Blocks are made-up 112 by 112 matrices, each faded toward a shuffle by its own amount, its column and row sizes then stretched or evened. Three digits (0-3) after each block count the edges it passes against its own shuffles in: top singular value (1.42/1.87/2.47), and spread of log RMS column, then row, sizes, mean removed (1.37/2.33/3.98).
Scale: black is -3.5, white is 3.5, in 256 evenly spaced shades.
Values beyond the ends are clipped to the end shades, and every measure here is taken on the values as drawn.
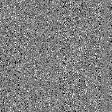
0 2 0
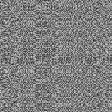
3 0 0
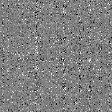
0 2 1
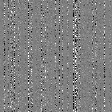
1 3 0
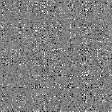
0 2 2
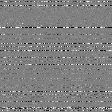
3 0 3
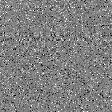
2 0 1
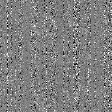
0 3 0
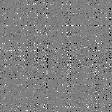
1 2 2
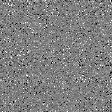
2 1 1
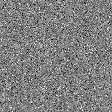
1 0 0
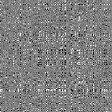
3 2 2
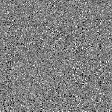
1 1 1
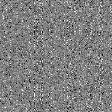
2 2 0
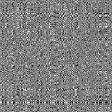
3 2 2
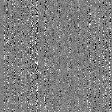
0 3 0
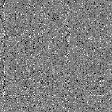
2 2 1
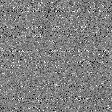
0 0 2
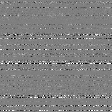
2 0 3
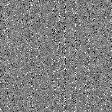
0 2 0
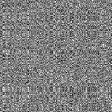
3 2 0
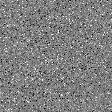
0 0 1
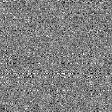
2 1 2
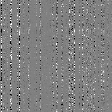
3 3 0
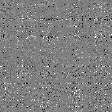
0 2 2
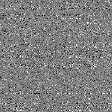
2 1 2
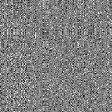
3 2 0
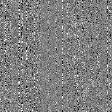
0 3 0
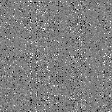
1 2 1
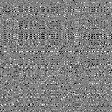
3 0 2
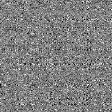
2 1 2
